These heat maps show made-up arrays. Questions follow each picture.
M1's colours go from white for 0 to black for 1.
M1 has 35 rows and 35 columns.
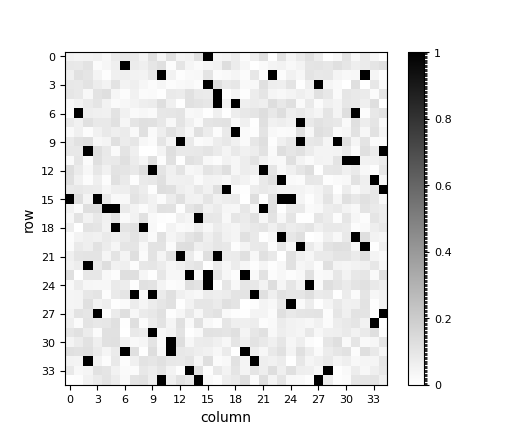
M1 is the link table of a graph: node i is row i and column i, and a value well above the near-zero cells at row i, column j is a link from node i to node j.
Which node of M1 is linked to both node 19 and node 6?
node 31
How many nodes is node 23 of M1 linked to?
3
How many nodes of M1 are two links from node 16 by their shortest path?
2
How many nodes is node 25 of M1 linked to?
3
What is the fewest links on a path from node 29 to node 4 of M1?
5
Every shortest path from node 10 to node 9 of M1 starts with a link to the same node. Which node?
node 2
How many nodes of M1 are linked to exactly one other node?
11
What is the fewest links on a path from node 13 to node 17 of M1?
7
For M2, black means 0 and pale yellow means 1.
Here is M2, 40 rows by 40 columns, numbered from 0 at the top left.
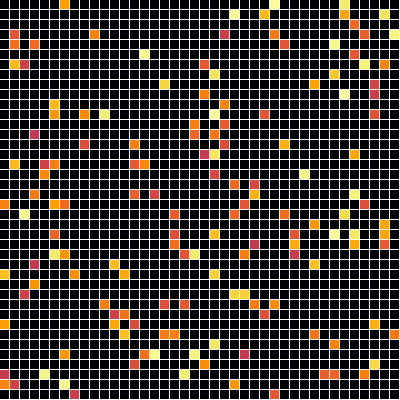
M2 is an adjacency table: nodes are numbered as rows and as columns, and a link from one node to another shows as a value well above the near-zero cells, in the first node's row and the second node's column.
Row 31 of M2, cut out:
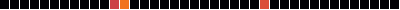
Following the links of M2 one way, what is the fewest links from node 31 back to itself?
2
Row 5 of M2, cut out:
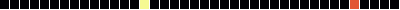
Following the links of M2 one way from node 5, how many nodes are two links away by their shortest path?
8
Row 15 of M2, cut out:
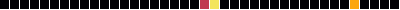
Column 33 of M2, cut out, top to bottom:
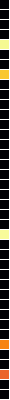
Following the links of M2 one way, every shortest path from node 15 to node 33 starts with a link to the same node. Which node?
node 21
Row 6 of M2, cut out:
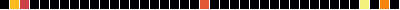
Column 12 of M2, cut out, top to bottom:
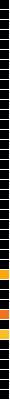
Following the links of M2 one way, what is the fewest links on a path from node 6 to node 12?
4
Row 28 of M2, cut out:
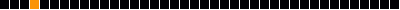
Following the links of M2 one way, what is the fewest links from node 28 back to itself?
4
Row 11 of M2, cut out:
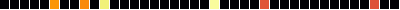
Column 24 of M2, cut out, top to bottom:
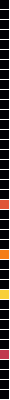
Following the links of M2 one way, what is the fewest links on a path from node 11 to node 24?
3
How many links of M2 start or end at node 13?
8
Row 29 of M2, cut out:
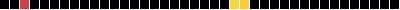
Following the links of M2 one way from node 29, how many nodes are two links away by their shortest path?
7
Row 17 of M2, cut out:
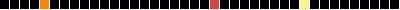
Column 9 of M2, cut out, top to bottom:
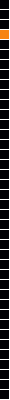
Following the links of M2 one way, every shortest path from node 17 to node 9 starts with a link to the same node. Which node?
node 4
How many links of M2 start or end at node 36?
7
